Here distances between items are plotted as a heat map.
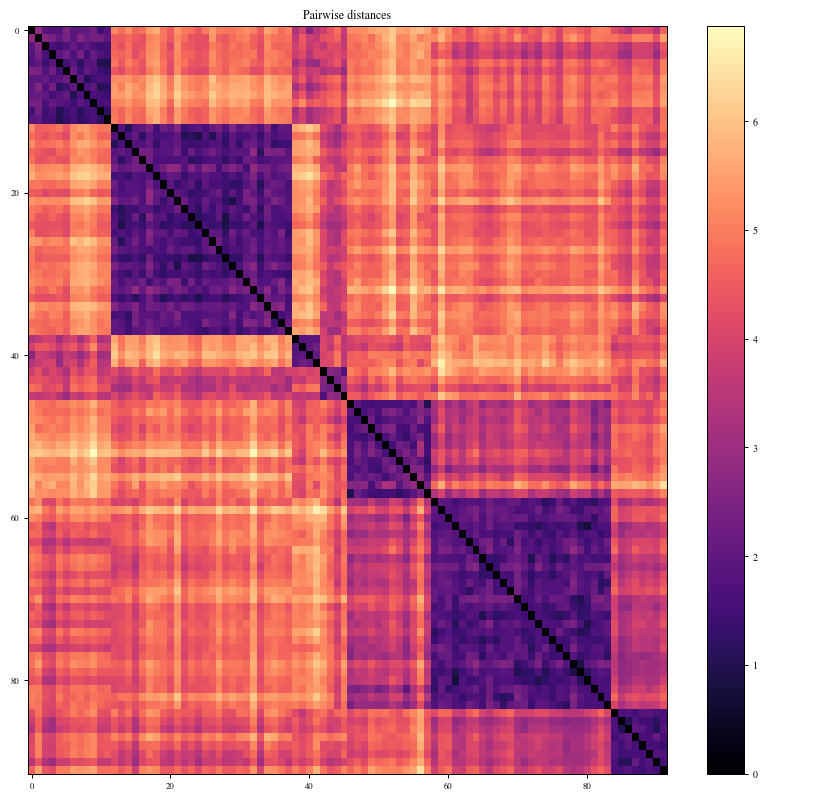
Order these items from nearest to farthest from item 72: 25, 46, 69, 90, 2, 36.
69, 46, 90, 2, 25, 36
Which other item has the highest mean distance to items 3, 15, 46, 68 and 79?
41
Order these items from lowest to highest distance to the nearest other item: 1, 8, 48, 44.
8, 48, 1, 44
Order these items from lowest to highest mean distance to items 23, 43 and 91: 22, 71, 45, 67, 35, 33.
33, 22, 35, 45, 71, 67
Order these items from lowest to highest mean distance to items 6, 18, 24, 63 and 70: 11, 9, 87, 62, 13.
13, 62, 11, 9, 87
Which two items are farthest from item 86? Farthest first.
56, 55
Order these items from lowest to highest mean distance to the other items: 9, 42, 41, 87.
87, 42, 9, 41
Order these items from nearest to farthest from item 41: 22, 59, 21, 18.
21, 22, 18, 59
